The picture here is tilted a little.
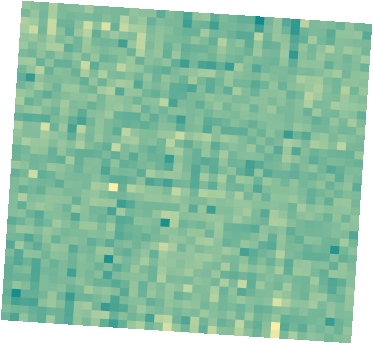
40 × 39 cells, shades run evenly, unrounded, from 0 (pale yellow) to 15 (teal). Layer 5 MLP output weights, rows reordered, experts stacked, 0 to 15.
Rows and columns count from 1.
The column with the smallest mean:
24
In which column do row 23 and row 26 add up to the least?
19
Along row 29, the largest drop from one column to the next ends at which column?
38
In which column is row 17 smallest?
18
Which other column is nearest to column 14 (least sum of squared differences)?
1
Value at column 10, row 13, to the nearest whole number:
8
